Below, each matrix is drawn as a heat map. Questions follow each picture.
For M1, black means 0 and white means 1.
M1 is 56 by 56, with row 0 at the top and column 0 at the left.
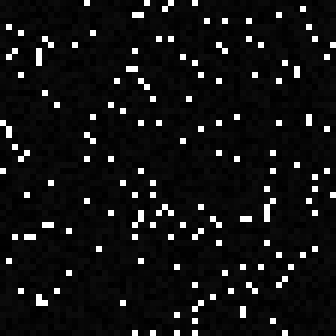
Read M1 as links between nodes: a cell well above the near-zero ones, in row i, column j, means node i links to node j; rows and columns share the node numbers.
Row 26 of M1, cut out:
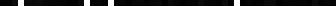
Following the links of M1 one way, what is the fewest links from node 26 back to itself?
3
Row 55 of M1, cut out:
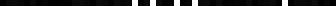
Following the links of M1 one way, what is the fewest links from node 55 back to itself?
2
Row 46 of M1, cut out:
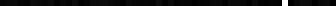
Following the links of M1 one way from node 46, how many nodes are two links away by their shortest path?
2
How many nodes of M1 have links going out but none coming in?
4
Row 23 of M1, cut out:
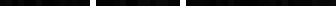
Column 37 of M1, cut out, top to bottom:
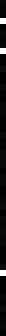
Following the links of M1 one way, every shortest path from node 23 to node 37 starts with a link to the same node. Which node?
node 30
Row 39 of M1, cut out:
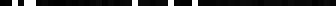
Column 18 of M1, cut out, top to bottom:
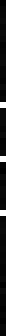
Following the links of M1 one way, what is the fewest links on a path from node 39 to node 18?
5
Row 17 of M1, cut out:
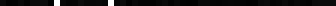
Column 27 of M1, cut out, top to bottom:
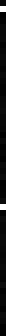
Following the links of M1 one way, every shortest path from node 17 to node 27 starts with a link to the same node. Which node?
node 9
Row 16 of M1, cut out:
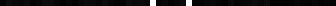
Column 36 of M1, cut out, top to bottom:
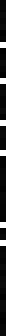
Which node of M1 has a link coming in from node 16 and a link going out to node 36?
node 25
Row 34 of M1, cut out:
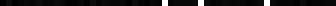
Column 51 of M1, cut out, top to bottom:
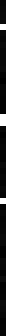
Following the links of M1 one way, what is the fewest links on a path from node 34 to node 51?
2
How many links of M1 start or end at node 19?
4
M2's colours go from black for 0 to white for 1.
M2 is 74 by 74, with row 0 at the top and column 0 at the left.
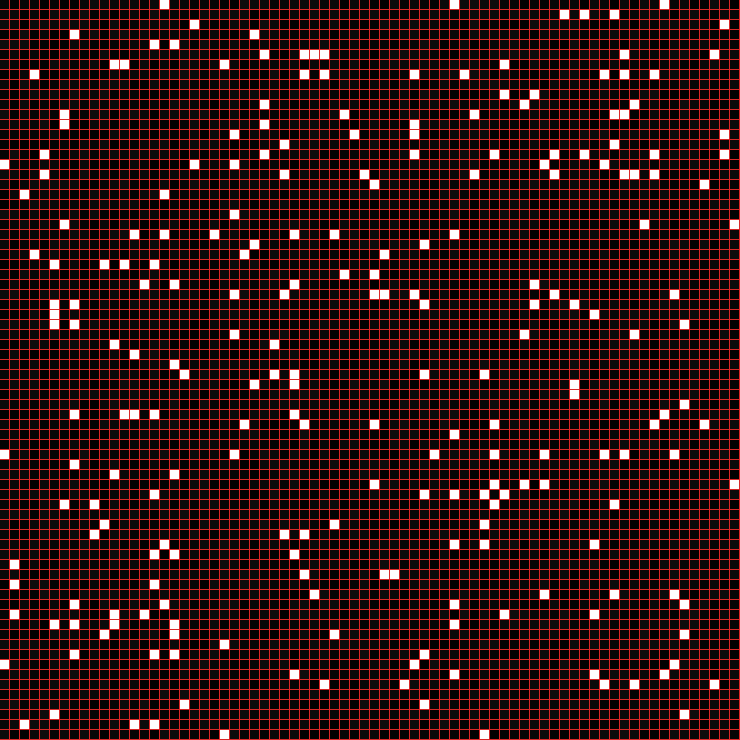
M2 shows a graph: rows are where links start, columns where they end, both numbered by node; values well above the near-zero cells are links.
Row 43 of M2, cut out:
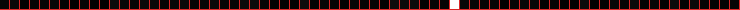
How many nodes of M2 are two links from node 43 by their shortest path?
7
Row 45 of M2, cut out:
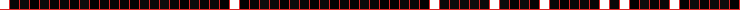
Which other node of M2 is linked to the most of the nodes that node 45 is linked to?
node 16
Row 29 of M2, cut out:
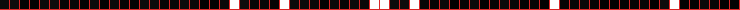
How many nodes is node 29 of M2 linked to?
7
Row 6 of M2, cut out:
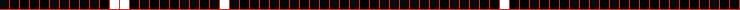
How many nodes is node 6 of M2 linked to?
4
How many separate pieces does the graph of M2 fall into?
6
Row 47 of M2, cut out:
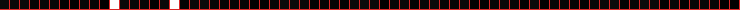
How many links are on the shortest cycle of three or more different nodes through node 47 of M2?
4
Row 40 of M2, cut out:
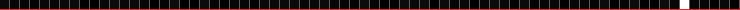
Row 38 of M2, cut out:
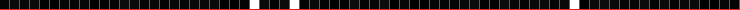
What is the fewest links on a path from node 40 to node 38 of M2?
6
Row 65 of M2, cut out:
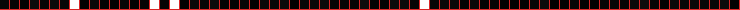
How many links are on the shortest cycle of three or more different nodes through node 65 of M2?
4
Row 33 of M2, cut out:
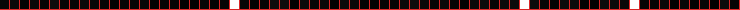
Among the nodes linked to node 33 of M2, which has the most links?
node 23
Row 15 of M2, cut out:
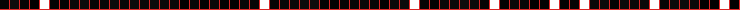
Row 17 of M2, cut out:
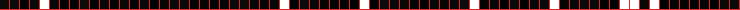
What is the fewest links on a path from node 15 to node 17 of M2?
2
